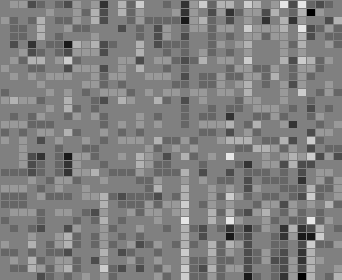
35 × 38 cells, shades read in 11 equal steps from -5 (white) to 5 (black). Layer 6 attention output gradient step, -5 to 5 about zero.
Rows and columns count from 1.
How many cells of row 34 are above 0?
15
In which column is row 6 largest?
8
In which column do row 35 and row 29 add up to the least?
21
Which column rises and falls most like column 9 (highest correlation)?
16
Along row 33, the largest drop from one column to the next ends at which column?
35
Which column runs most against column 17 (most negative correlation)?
38
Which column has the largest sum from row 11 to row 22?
4
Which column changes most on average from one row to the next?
26
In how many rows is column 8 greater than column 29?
16
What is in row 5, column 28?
-1
